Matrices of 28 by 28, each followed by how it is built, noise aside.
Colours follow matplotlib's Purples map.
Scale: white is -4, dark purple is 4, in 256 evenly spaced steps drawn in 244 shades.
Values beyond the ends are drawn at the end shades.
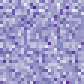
repeating columns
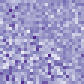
lower triangular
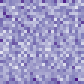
repeating columns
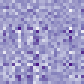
low rank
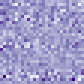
uneven rows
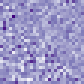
lower triangular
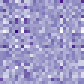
low rank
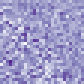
lower triangular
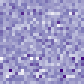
uneven rows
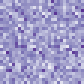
repeating columns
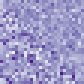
lower triangular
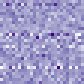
uneven rows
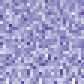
repeating columns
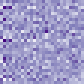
low rank
